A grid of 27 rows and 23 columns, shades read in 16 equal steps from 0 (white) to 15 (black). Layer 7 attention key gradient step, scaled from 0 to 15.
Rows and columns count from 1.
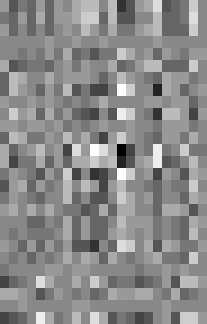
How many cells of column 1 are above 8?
6
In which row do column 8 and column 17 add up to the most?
13
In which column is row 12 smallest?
14
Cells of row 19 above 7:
9
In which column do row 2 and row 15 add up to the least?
22
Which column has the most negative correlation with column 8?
12
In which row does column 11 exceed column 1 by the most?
21
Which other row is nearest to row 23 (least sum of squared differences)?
26
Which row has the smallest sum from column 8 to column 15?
16
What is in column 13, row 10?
10
